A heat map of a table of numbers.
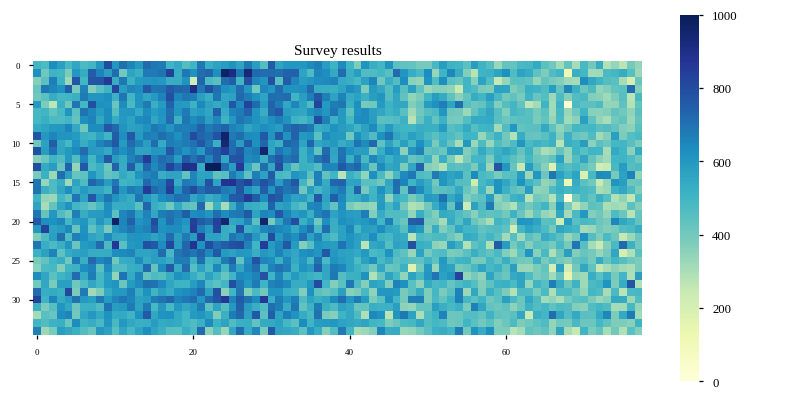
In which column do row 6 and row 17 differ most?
68
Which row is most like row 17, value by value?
5
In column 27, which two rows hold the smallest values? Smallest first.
29, 14
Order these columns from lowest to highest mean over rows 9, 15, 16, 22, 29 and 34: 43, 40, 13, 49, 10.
43, 40, 49, 13, 10
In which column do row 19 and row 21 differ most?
1
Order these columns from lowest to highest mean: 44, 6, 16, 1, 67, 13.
67, 1, 44, 6, 13, 16
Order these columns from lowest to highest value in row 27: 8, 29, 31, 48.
8, 48, 31, 29
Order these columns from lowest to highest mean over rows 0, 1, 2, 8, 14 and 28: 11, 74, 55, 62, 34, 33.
74, 55, 62, 11, 34, 33
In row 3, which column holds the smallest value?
54
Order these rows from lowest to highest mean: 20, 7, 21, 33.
33, 7, 21, 20
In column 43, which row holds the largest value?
10
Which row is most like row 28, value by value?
32
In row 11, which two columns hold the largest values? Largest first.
29, 24
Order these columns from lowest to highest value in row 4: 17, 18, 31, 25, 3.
3, 25, 18, 31, 17
